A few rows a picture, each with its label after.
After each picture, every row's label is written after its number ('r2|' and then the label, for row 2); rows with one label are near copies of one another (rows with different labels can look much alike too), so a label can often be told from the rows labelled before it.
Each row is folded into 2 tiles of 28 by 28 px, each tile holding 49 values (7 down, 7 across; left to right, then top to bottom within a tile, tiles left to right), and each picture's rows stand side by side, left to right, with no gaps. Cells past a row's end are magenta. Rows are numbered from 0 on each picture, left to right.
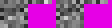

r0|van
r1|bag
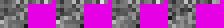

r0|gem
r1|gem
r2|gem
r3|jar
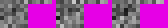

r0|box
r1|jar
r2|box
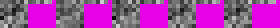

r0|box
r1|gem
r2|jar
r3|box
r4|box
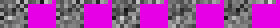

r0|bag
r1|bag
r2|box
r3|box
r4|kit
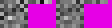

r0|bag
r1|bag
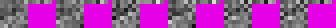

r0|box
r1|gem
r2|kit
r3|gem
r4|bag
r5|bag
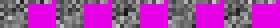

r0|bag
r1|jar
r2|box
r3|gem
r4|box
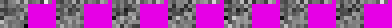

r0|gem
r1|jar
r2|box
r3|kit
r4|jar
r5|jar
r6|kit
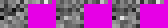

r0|kit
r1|van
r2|van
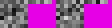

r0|box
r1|bag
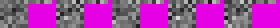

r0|box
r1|bag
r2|gem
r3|bag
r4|jar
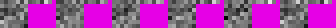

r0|gem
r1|jar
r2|box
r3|van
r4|kit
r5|gem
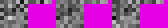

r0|bag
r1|box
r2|jar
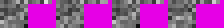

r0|gem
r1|box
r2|gem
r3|van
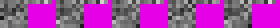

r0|kit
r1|gem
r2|gem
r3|bag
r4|gem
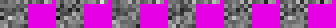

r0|van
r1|kit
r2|gem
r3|box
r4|bag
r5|bag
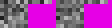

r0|jar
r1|van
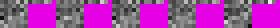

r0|jar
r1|van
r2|jar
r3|jar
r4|gem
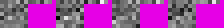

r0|bag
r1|van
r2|gem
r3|kit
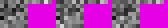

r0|kit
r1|jar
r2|box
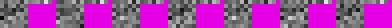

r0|kit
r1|gem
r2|bag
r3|box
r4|bag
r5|van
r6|kit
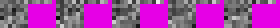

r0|box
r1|jar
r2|gem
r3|gem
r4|van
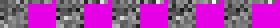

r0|jar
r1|van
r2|van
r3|kit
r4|kit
